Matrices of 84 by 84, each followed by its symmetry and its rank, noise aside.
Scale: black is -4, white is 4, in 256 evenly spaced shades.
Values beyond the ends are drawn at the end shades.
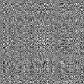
no symmetry, rank five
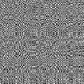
no symmetry, rank five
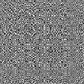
symmetric, rank five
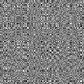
symmetric, rank four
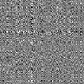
antisymmetric, rank six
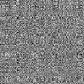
no symmetry, rank six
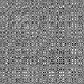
symmetric, rank four
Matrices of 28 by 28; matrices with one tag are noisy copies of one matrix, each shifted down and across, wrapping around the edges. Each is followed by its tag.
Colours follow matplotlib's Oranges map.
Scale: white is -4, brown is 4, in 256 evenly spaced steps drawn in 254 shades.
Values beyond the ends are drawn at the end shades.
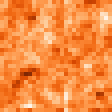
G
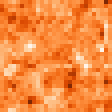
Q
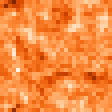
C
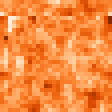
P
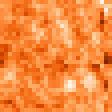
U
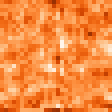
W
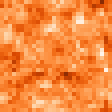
C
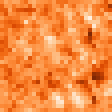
U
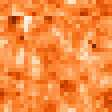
P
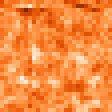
W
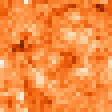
C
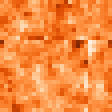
P
